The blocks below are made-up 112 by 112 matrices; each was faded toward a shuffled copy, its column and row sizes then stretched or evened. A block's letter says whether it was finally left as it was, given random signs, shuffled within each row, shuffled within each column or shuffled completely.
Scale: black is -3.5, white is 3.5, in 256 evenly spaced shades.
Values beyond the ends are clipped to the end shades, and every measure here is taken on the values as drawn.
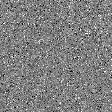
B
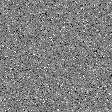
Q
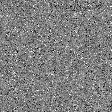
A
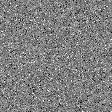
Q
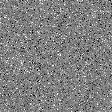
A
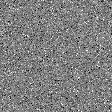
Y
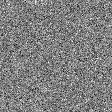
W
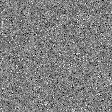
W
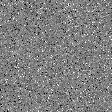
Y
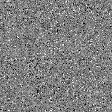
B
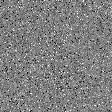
W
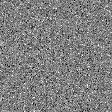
Y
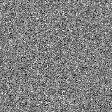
B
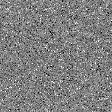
B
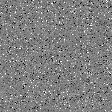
A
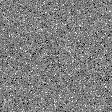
W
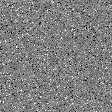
W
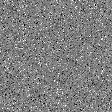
Y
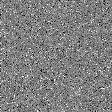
Y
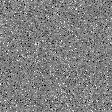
Q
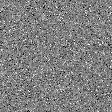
Q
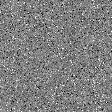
Y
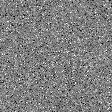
Q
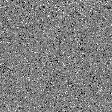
A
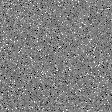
W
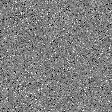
Y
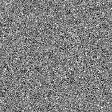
B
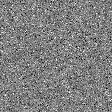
W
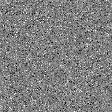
B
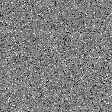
W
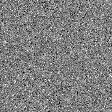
Y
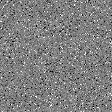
B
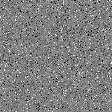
B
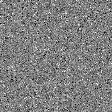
A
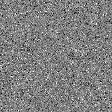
B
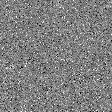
Q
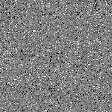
B
